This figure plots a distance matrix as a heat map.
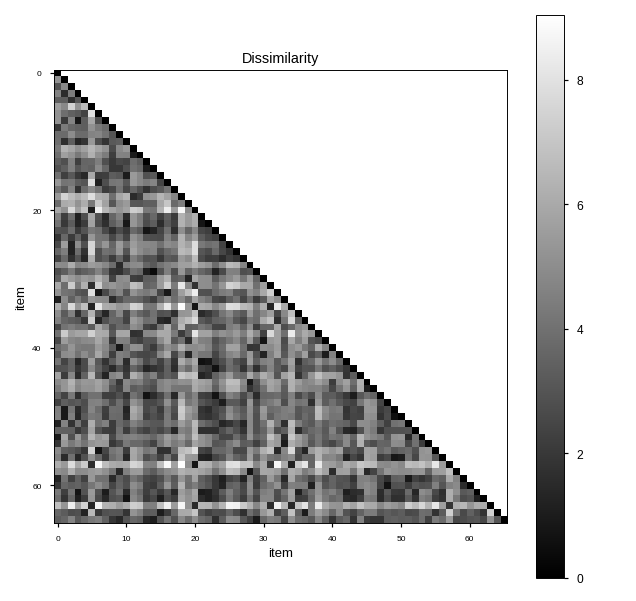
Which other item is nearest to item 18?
11
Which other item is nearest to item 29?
14
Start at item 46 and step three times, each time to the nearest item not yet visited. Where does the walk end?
58
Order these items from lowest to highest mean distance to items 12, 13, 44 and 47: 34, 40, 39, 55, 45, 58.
39, 55, 40, 45, 58, 34
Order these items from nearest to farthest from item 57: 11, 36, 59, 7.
59, 7, 11, 36
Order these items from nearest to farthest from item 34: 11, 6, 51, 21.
21, 51, 11, 6
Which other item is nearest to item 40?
9
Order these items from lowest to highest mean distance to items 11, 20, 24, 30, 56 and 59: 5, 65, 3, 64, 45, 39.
39, 65, 3, 64, 5, 45
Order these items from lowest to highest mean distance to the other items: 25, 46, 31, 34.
46, 25, 31, 34
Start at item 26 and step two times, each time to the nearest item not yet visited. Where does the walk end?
25
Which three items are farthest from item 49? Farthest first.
18, 38, 11
